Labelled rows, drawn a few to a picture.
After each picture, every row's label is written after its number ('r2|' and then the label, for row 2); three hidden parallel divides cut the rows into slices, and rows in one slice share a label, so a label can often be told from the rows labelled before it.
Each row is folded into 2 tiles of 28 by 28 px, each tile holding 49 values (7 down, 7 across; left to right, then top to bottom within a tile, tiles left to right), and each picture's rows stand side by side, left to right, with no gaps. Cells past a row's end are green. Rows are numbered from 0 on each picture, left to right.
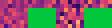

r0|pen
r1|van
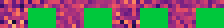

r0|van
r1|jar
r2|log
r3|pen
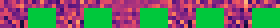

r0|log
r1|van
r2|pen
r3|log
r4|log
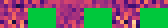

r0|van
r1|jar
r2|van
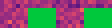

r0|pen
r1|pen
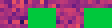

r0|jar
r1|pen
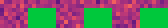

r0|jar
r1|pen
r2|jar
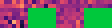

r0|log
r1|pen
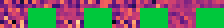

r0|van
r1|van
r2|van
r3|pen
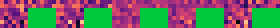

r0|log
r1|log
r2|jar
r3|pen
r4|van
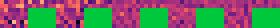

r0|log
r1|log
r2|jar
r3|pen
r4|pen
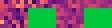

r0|log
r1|jar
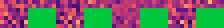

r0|log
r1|van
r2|jar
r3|log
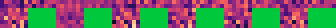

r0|van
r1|jar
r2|van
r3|van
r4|log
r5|van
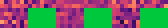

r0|log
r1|jar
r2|log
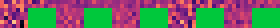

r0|log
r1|pen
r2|pen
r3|log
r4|pen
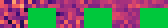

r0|log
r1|pen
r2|jar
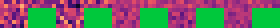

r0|log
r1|van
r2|jar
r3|jar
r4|pen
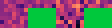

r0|pen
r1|log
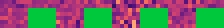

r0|pen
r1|jar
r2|van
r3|jar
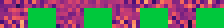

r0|van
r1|jar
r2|van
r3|log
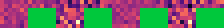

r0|jar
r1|van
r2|pen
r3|van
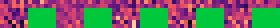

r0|log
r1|pen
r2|van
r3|log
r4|van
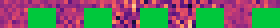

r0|pen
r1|pen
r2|log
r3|van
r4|jar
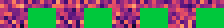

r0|log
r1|log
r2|log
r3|van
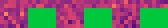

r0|jar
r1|pen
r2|jar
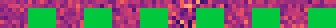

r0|jar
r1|jar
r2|pen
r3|log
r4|pen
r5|pen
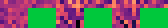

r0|pen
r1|log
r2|log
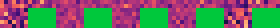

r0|log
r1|pen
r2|jar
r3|pen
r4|van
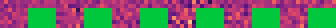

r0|pen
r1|pen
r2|pen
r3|van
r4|pen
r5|pen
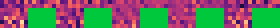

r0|van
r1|log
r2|pen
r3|pen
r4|van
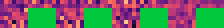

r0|van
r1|van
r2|log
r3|jar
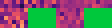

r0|van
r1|pen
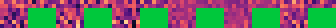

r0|log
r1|van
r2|log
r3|jar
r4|pen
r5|log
